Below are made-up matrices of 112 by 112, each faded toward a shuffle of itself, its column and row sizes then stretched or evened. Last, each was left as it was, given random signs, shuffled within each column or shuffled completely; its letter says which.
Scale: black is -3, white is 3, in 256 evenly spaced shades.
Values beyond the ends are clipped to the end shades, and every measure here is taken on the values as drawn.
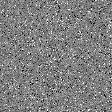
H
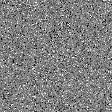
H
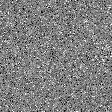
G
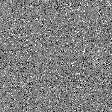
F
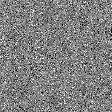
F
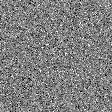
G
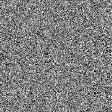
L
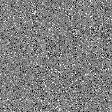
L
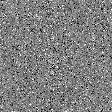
H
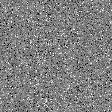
H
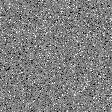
G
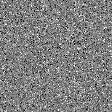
H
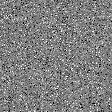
H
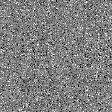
L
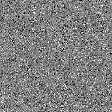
L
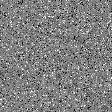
H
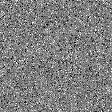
H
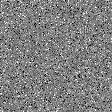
G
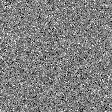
G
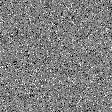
G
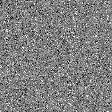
H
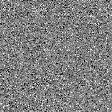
L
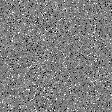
H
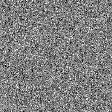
H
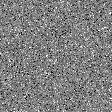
G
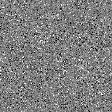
F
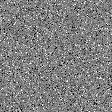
G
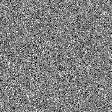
H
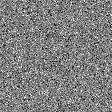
G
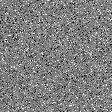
G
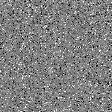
F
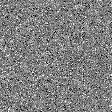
H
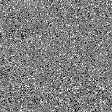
L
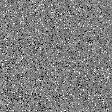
F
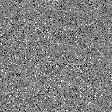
L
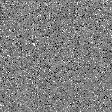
F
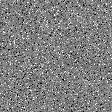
G
